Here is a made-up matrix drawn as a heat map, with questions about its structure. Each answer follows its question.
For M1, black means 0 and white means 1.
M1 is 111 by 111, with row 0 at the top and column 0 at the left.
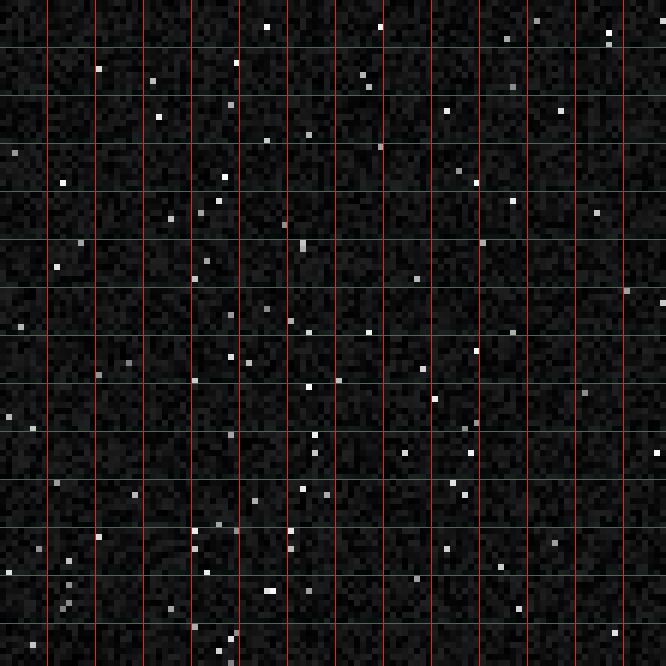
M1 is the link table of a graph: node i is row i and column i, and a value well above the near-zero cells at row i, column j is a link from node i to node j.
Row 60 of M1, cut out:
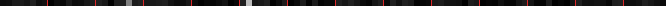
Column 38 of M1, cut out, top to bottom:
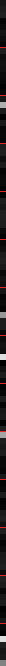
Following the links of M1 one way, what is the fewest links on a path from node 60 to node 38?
4
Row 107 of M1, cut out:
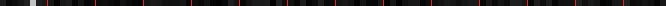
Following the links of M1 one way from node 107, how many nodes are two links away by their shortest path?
1
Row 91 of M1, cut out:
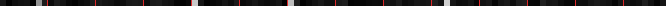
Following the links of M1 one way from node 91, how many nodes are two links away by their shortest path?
2
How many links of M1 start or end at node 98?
3
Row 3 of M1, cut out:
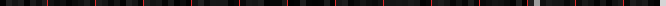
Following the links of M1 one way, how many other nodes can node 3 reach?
4
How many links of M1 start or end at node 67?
1
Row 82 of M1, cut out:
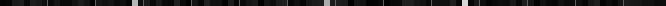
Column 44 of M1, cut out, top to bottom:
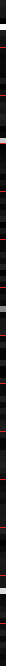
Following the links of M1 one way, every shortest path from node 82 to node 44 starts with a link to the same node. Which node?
node 22
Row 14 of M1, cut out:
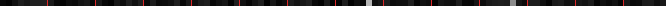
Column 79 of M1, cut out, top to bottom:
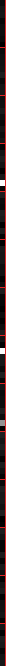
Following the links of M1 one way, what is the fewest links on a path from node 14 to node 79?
3
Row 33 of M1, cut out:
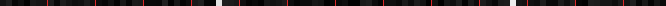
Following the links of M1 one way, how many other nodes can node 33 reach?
4
